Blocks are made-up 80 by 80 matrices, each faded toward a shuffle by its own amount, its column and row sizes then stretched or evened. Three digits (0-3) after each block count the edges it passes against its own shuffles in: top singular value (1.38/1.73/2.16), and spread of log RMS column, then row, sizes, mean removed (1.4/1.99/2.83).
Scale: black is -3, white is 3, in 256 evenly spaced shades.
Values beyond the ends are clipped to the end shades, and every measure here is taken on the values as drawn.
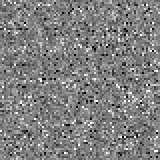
1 1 2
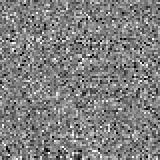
2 0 1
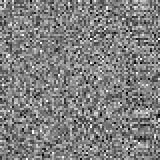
3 1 0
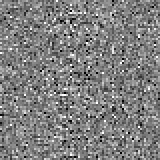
1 2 0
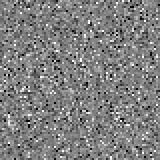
1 1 0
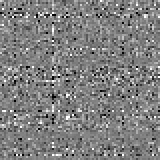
2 2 3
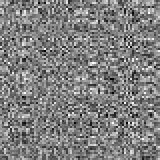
3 1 2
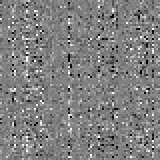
2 3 2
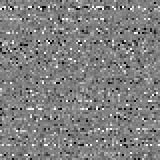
0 0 3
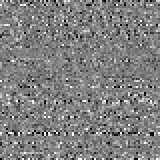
2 0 3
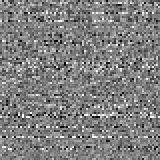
2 0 3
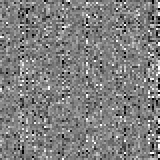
2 3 0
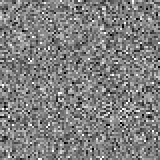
2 0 1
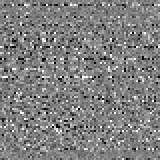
2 0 3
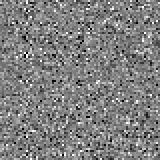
2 1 1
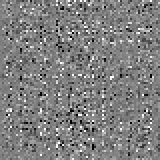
2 3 2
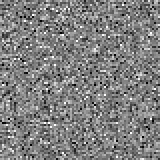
1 0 0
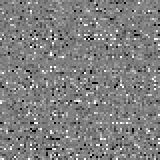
0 1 3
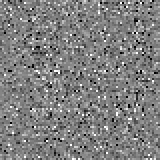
1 1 1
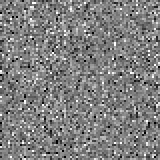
0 2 0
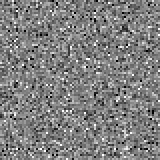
1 1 1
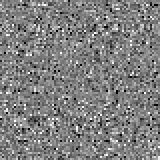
2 0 2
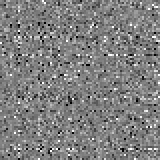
2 1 2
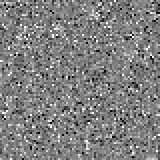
0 0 0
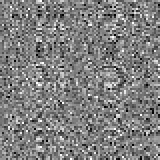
3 2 1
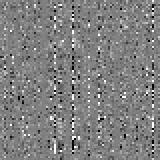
3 3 1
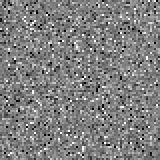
0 1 0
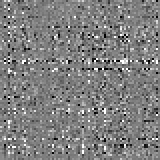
2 3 3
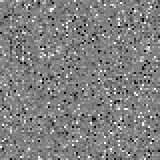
1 1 0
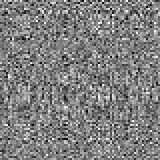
3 1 2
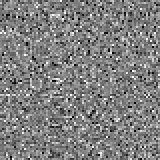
2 0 1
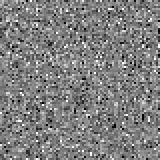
2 1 1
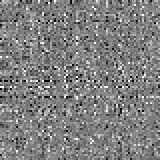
3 2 2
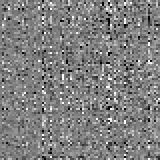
1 3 2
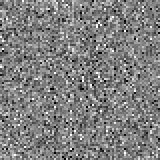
0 1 0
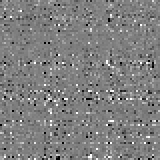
1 2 3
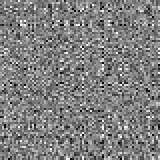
3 2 2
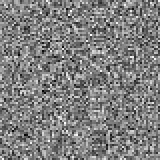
3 0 0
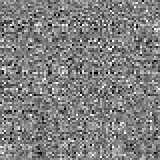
3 1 2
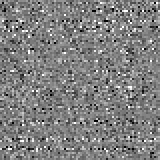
1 1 3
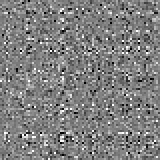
3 2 2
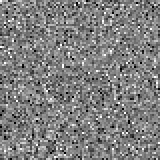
1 0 0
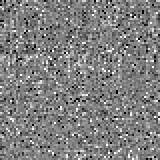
2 0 0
